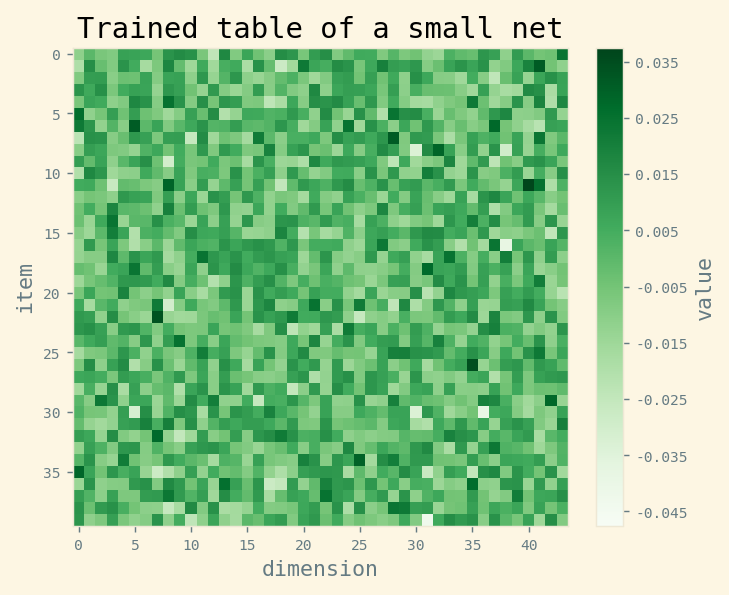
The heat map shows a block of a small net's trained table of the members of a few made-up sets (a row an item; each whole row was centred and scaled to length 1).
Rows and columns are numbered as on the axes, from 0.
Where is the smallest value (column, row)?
31, 39
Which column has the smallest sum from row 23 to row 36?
15
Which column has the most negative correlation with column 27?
38
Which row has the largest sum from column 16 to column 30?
7
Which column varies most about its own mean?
8
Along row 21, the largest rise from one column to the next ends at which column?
29
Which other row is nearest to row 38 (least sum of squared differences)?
5
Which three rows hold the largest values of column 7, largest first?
22, 32, 21
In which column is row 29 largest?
42
